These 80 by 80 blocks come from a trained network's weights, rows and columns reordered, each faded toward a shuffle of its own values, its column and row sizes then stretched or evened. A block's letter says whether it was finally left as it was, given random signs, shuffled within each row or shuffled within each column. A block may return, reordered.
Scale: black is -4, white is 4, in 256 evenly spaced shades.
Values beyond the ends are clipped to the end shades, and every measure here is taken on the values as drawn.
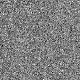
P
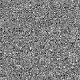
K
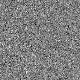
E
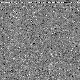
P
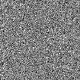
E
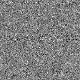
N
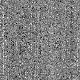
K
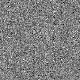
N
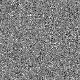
E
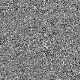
N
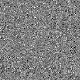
K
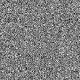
K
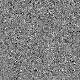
N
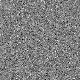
E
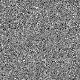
N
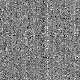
K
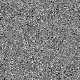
N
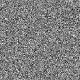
K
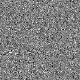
N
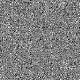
K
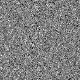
E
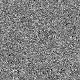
P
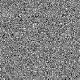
K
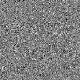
K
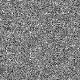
K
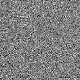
K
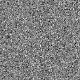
N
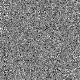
N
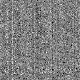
K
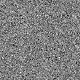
P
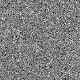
E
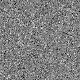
E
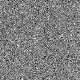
N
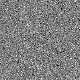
E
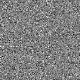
N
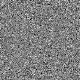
N
